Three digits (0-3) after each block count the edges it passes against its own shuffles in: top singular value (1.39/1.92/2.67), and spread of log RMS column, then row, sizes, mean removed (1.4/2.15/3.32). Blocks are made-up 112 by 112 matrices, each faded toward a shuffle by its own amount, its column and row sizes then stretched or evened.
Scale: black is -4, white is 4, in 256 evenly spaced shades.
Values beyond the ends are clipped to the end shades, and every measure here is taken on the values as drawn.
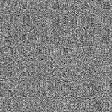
2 1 0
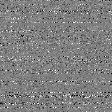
0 0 3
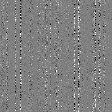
2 3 0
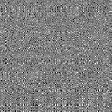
3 1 2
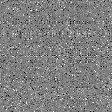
2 0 1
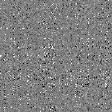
0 2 2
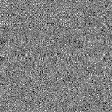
2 1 1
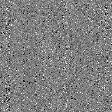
1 2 0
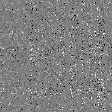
0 2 1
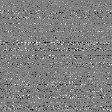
1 0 3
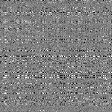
3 1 3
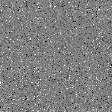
1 1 1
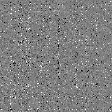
1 2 1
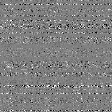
2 1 3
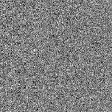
1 1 0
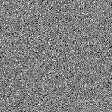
2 0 0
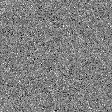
0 0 0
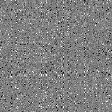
2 2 1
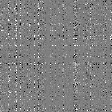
1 3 2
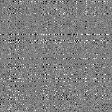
2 2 3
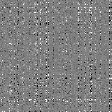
2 3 2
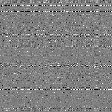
3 0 3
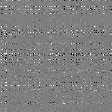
2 2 3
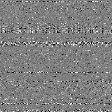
2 0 3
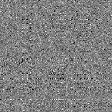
2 1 2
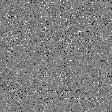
1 1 2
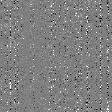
1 3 1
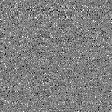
2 0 1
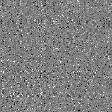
2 1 1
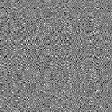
3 1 2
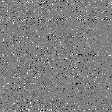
2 1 2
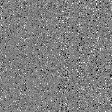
1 2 1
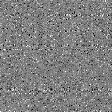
2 0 2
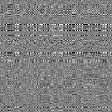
3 1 3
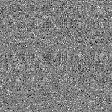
2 0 1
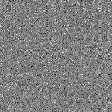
2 0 1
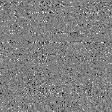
1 1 2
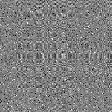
3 1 0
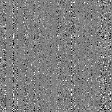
2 3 1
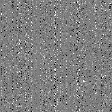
0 3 0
